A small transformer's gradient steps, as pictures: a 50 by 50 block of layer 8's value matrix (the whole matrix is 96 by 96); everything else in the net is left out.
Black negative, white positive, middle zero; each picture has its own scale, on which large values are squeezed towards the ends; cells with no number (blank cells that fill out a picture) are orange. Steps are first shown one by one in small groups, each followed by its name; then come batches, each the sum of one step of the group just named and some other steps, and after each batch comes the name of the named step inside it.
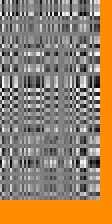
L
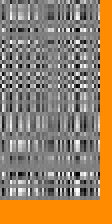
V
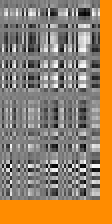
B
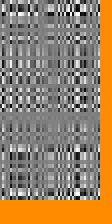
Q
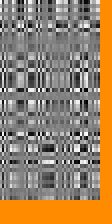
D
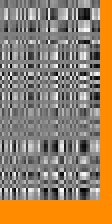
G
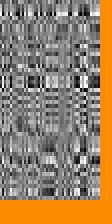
L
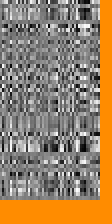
V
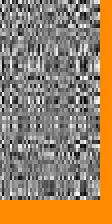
Q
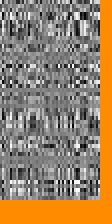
V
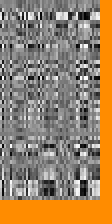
G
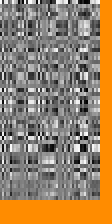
D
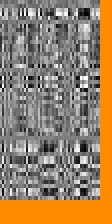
G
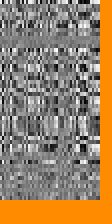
D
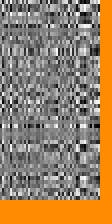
Q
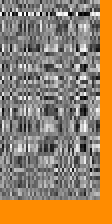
B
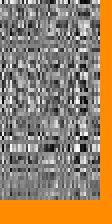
D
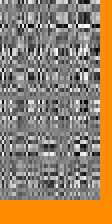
D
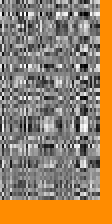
L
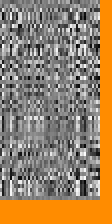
V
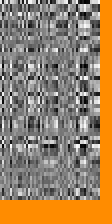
Q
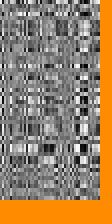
Q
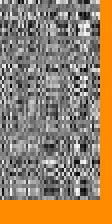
V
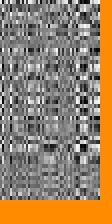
Q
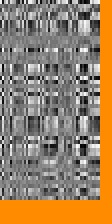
G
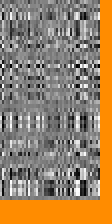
V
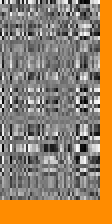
Q
